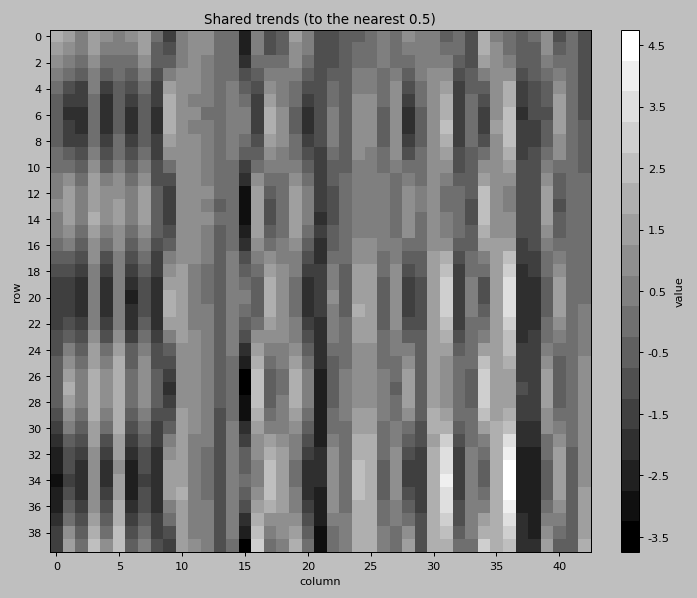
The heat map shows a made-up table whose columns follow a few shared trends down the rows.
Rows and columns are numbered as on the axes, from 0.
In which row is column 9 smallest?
27
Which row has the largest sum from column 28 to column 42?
39
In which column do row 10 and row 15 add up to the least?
15
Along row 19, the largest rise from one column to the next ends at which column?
9
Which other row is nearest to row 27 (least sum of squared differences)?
26
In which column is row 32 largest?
36
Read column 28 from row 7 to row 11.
-2 -1.5 -1 0 0.5
